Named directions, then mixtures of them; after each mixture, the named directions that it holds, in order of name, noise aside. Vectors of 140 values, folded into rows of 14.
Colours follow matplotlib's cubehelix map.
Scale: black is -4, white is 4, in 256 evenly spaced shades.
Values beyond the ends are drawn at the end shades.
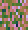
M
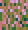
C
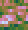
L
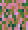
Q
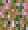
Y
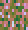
Y.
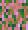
Q.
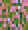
C, M.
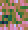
L, M.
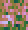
L, Y.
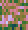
L, Q.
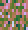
Y.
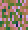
M.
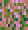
C, Q.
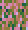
Q.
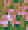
L, Y.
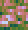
L.
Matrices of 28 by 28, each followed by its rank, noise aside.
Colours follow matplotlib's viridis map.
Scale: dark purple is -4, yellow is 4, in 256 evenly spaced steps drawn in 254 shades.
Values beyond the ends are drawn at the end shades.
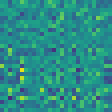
two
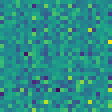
five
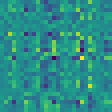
three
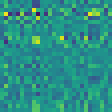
three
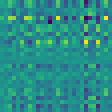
two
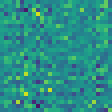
six
